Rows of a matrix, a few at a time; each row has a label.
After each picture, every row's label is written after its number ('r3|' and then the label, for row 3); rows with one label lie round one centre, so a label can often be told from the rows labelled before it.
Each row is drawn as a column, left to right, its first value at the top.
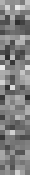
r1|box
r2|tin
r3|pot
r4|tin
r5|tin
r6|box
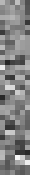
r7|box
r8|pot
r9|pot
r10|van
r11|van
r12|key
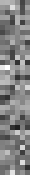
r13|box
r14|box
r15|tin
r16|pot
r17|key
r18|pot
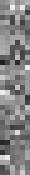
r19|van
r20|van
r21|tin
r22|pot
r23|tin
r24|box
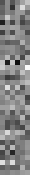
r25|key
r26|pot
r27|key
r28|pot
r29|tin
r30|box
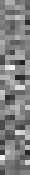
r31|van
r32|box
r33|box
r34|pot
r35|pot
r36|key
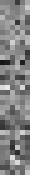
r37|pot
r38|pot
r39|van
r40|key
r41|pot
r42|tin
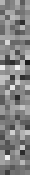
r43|box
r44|van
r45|pot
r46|box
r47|key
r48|pot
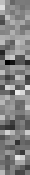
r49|tin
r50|pot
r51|pot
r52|van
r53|van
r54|pot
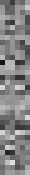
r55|pot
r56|key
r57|key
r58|pot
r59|pot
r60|tin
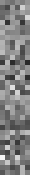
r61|van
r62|key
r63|pot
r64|van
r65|tin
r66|pot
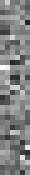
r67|box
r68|box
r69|pot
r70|pot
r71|van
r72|key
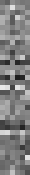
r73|pot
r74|pot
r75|tin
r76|pot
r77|pot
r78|van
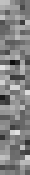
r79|box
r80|box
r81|pot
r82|pot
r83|key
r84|van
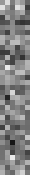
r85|tin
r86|box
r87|van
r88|tin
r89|tin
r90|key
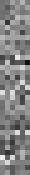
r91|van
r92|key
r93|van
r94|pot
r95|box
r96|pot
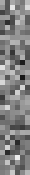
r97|box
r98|key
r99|tin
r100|van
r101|pot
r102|tin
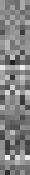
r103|box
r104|van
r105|pot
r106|van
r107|box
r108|van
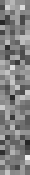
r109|key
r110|tin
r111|box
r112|pot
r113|tin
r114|van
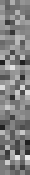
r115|pot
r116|key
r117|box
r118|van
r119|pot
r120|van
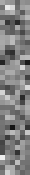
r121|van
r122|tin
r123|tin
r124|key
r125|box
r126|pot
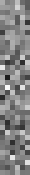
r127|box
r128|pot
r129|van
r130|tin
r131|pot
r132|key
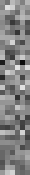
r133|pot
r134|tin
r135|tin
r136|box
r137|pot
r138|box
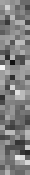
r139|box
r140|tin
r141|pot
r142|van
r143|van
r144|key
